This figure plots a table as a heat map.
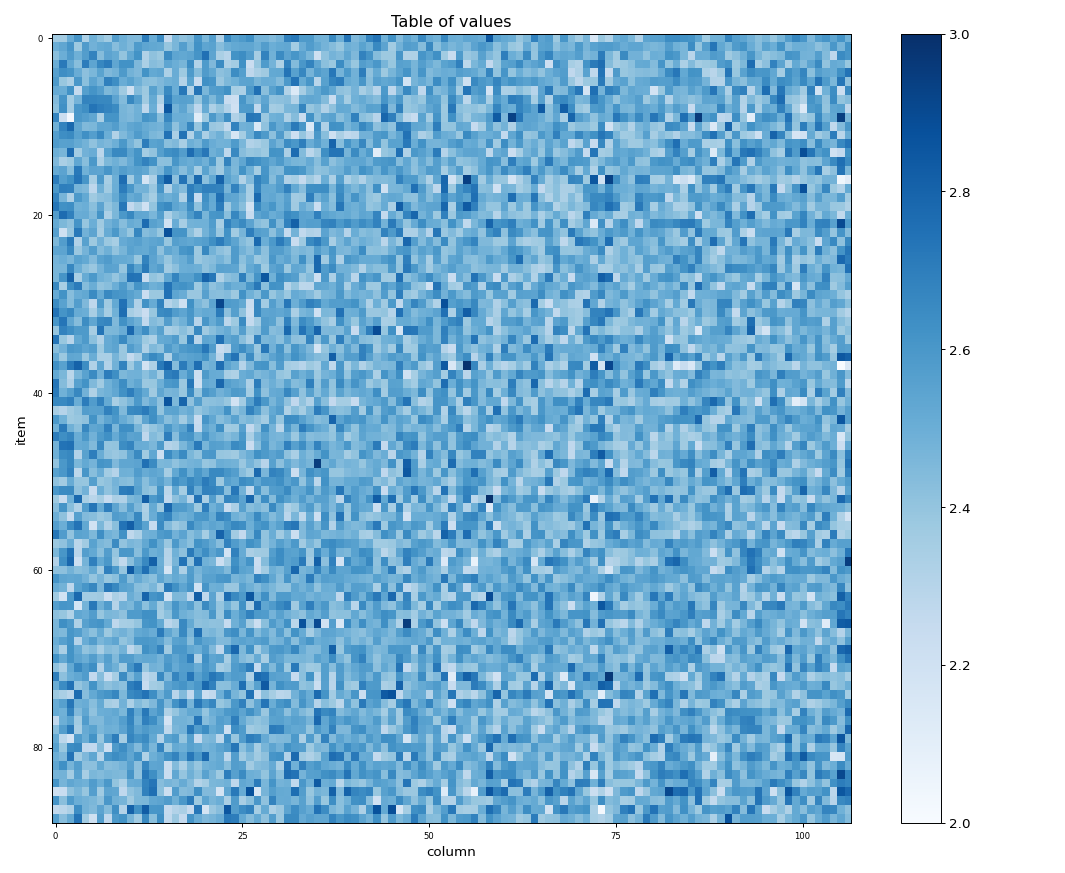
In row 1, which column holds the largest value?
88
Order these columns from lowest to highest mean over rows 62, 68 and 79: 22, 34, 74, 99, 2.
2, 22, 99, 74, 34
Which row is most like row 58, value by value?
78
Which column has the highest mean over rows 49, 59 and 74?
35
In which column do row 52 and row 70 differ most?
58
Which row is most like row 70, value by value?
24
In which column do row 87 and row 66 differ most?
73
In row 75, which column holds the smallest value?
53
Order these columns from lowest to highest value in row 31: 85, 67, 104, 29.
67, 85, 104, 29
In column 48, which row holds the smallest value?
9
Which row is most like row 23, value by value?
49
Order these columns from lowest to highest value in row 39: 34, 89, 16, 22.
89, 16, 34, 22
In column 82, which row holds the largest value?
85
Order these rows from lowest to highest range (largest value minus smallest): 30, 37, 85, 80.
80, 30, 85, 37
